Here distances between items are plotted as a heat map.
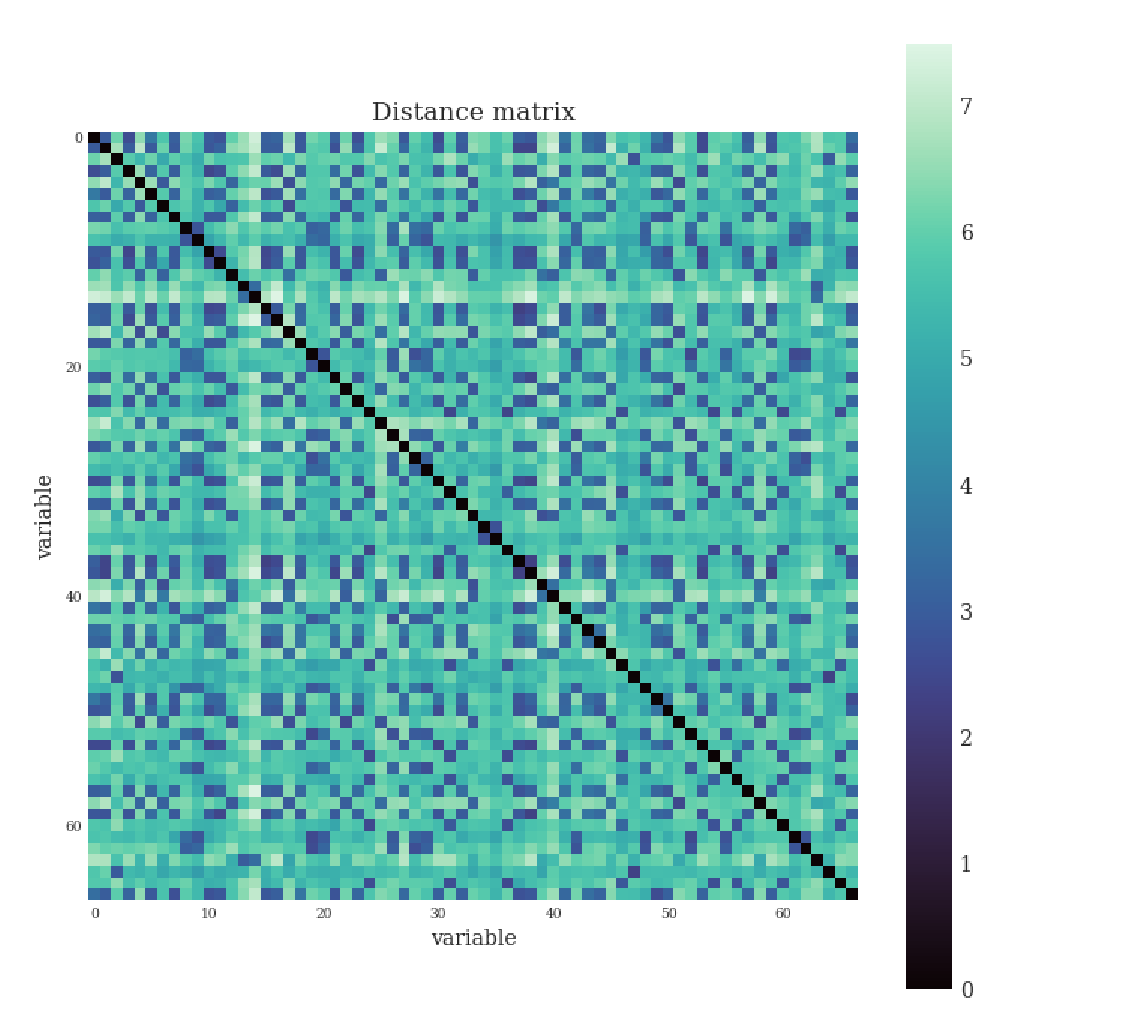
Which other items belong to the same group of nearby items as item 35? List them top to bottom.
34
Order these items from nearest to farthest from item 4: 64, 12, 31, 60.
12, 64, 60, 31
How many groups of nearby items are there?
7
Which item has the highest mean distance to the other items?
14
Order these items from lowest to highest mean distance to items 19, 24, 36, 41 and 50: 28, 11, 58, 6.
11, 28, 6, 58
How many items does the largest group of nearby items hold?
26
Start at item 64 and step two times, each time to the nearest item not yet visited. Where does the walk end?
2
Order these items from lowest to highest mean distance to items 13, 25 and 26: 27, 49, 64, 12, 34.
12, 64, 34, 49, 27
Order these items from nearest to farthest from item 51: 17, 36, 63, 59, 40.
17, 40, 63, 36, 59
